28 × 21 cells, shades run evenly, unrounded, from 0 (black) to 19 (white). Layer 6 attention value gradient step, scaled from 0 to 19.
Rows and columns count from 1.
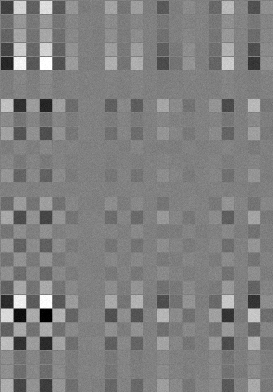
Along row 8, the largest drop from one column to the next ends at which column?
2
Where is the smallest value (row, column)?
23, 4
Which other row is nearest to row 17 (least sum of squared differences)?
19
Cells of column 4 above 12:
7
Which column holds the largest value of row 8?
1
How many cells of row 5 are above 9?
13
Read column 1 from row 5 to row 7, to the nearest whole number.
3 9 9
